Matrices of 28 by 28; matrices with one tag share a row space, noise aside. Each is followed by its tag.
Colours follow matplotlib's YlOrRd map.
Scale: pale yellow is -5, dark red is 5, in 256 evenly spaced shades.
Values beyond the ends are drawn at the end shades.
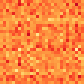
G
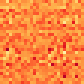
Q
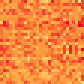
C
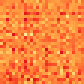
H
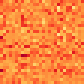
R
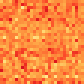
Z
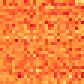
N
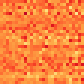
N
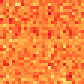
Q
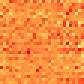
C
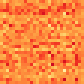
Q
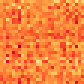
G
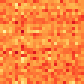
Z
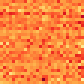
C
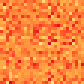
Q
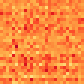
H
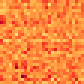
Z
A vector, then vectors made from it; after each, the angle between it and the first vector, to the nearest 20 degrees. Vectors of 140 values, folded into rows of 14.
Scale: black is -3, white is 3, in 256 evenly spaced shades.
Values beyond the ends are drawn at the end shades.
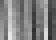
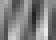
60 degrees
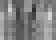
80 degrees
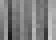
160 degrees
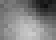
80 degrees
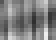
40 degrees
